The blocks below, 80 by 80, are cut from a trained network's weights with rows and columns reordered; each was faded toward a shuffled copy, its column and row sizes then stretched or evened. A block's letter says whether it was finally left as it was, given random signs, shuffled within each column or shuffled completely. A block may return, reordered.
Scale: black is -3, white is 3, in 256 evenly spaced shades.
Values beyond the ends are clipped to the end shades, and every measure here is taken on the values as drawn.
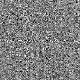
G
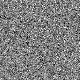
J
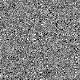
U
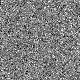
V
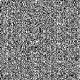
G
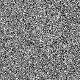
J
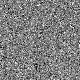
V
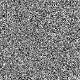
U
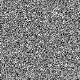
U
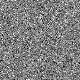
J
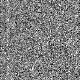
J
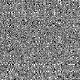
G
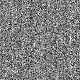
J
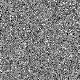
J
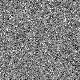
V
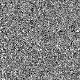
U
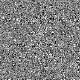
U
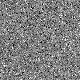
V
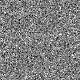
J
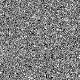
U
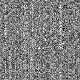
G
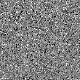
U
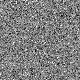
V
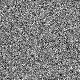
V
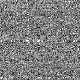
G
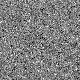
V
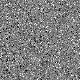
J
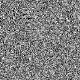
U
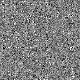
U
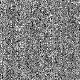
J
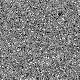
V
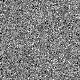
J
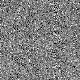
J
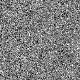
J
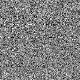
U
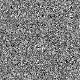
U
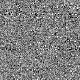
U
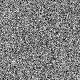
V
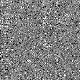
G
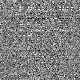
G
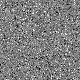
V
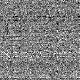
G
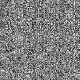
G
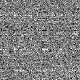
G
